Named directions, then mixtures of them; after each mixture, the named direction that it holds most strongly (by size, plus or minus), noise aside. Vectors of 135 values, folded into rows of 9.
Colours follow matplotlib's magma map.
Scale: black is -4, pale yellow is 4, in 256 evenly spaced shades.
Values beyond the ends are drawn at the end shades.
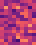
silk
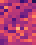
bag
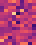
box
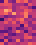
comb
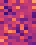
bag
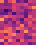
comb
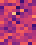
box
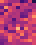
bag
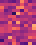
box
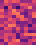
silk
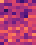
comb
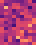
silk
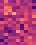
comb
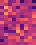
bag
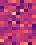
box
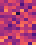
box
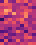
comb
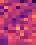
bag
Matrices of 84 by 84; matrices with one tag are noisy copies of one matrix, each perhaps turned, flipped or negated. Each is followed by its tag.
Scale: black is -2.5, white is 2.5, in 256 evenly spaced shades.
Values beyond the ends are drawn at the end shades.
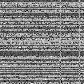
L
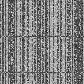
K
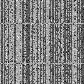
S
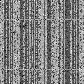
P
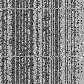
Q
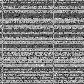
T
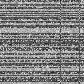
L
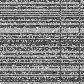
L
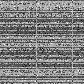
K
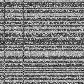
L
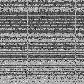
Q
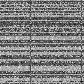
T
